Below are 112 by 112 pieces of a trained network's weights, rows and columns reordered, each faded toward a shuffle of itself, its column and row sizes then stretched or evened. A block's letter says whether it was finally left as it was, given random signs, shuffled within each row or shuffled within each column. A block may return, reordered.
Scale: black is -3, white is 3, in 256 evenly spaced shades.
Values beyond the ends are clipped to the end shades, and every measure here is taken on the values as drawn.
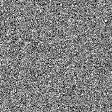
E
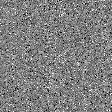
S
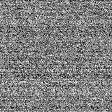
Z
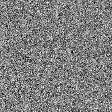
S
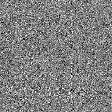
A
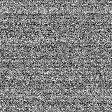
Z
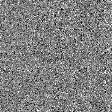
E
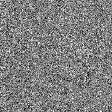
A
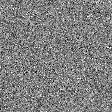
Z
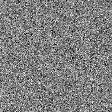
S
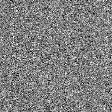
A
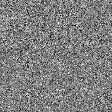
E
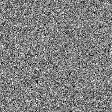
E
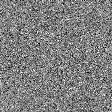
Z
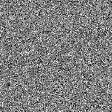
E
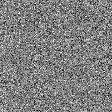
S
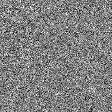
E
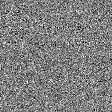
Z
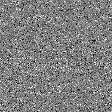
Z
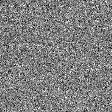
Z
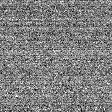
Z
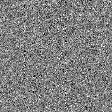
S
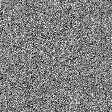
S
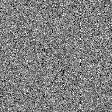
S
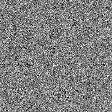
E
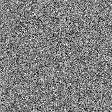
S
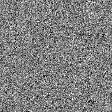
E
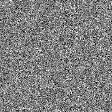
E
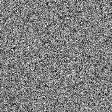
S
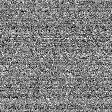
Z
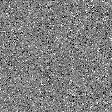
S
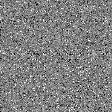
E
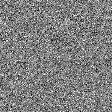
Z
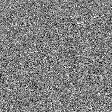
Z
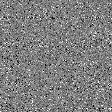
E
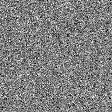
Z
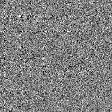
A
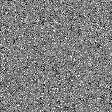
S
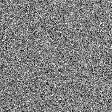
S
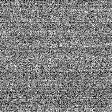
A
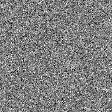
S
